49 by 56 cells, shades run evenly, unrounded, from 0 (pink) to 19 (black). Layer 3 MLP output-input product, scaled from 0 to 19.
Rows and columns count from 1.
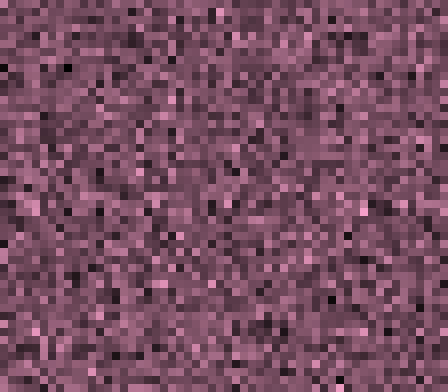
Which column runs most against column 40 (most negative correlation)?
36
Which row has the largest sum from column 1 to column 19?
45
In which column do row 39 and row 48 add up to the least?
13
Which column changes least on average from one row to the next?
24
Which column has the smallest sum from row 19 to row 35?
51
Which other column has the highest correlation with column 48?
52
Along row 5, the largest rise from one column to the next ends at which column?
31
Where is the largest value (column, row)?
9, 9
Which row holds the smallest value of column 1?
41
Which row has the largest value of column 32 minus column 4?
22
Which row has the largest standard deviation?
26
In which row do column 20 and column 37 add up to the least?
33
